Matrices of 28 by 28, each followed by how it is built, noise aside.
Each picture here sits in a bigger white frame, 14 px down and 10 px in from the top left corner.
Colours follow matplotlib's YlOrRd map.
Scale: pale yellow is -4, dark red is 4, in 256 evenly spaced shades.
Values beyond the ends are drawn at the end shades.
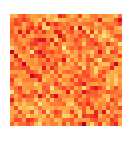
Toeplitz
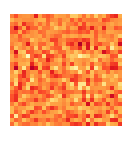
low rank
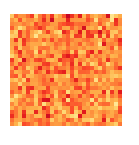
blocks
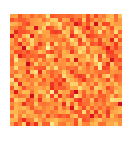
Toeplitz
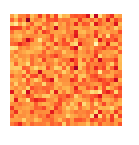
low rank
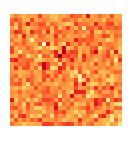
block diagonal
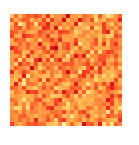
Hankel
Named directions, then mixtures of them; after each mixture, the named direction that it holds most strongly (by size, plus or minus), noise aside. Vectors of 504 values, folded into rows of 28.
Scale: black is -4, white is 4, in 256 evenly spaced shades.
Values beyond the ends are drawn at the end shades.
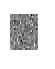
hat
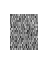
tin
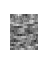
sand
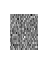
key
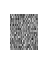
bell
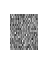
bell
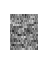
sand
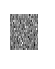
hat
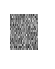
bell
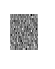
hat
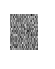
tin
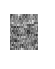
sand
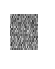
tin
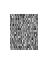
bell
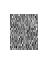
tin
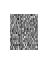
key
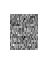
key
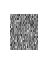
tin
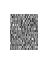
bell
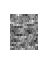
sand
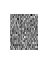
key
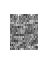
sand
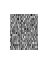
key
